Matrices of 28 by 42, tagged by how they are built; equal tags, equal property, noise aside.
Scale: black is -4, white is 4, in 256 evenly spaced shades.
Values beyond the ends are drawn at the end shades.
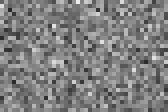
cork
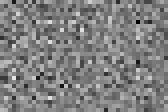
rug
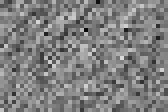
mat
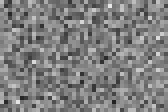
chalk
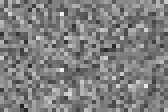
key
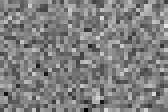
cork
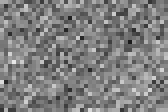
mat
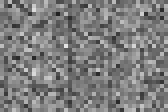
key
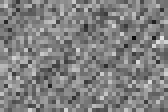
mat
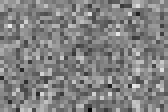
rug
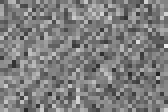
mat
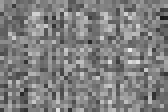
chalk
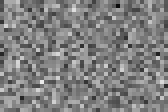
chalk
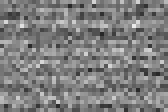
chalk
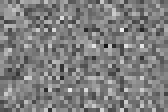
rug
